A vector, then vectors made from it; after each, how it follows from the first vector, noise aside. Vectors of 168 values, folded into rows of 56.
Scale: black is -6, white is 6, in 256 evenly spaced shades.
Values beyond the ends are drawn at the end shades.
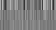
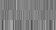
reversed, shrunk.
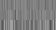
reversed, shrunk.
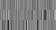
wrapped around, partly zeroed.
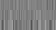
reversed, shrunk.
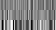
reversed, scaled up.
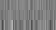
reversed, shrunk.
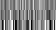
reversed, scaled up.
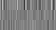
partly zeroed.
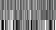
reversed, scaled up.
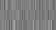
wrapped around, negated, shrunk.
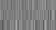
wrapped around, negated, shrunk.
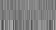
reversed, shrunk.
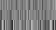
reversed, negated.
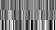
reversed, scaled up.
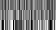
reversed, scaled up.
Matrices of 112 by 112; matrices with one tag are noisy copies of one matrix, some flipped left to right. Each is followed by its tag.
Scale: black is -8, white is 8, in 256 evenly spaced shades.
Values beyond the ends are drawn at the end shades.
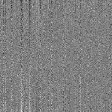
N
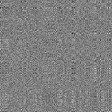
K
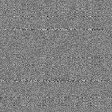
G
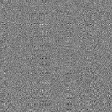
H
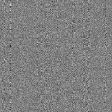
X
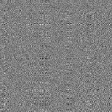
H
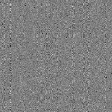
X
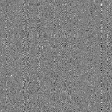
X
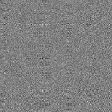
H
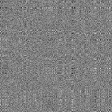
K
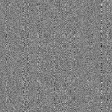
X
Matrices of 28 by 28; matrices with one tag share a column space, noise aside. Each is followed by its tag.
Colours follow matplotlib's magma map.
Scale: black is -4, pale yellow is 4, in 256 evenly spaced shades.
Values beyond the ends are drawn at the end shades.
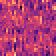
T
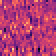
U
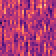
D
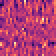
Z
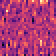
Z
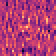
U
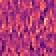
U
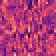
U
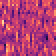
D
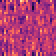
T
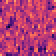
U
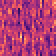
D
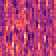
D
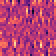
Z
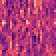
D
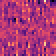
Z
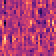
D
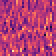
U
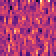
T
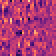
Z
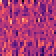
Z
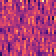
T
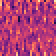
T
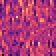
Z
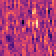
D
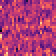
U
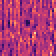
D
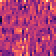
T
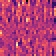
Z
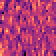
T
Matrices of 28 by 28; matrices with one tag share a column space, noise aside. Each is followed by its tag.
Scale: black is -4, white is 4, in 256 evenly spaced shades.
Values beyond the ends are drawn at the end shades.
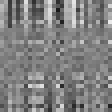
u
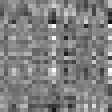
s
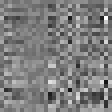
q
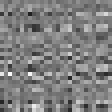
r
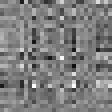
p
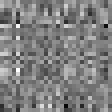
s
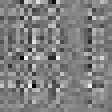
p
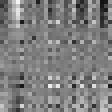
u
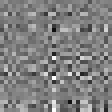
r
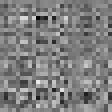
q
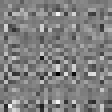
r
